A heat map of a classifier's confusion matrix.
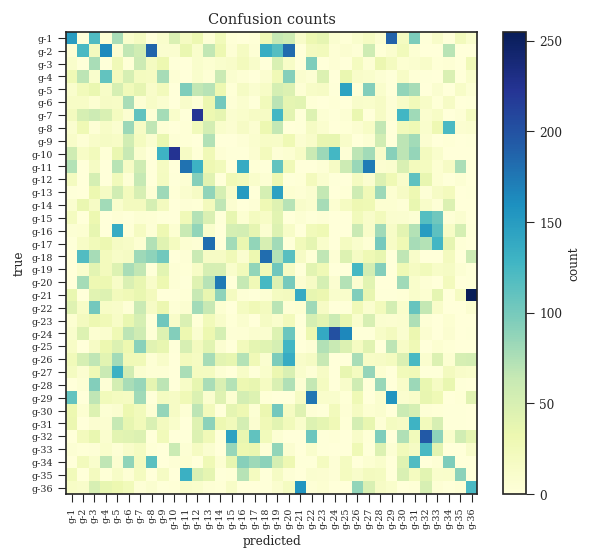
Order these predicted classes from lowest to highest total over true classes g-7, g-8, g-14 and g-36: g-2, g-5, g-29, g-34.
g-29, g-5, g-2, g-34
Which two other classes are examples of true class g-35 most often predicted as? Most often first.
g-11, g-16
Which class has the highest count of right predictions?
g-10
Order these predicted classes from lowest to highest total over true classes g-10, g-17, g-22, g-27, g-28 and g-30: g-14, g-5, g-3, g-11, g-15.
g-14, g-11, g-15, g-5, g-3
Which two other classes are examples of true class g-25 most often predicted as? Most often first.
g-20, g-7
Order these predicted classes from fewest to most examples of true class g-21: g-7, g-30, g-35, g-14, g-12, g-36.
g-30, g-35, g-7, g-12, g-14, g-36
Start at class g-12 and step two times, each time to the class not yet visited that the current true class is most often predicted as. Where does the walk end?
g-13
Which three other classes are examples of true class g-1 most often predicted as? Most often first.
g-29, g-3, g-31
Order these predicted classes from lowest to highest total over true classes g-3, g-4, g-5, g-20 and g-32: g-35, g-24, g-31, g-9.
g-24, g-35, g-31, g-9
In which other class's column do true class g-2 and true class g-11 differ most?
g-8
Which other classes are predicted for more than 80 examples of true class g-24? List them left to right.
g-10, g-20, g-23, g-25
